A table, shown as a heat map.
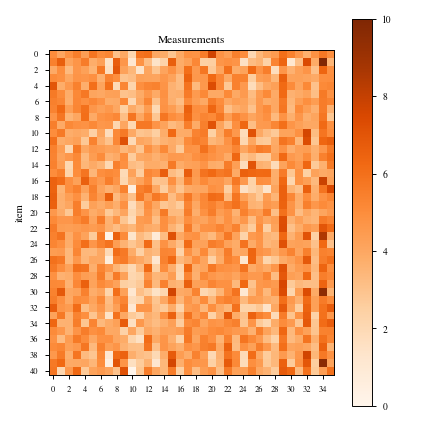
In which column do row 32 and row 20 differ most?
27
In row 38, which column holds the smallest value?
7
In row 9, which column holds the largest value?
20
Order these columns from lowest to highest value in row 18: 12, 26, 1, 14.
26, 1, 12, 14
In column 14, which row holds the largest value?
15
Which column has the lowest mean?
10
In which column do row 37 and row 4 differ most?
22
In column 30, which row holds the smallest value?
1
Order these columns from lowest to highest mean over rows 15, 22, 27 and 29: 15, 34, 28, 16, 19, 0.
16, 15, 28, 19, 0, 34
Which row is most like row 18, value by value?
4
